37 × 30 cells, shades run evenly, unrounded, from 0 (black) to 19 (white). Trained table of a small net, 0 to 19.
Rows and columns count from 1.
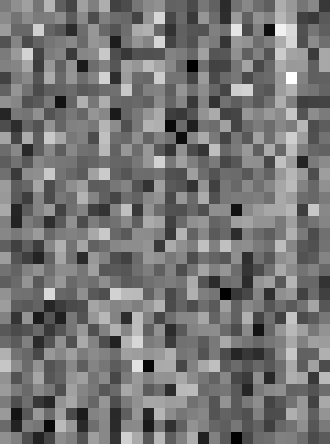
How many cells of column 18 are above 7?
24
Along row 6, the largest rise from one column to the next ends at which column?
19
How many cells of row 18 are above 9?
16
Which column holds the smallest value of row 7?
11
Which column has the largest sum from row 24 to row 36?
13
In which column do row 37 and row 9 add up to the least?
22
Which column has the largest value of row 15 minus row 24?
30
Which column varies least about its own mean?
9
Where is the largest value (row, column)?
7, 27
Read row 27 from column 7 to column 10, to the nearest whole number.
9 6 11 14
